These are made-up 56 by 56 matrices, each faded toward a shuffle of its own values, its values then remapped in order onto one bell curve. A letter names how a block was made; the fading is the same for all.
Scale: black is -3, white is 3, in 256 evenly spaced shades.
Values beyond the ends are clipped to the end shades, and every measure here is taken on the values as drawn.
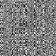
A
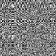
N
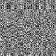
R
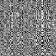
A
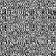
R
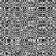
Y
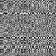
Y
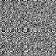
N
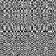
Y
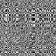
Y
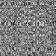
R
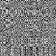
R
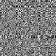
N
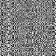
A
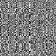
A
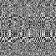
Y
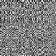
R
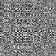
R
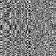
A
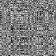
N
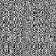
A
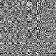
N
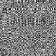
N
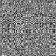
R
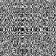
N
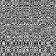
Y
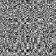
R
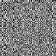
A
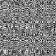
N
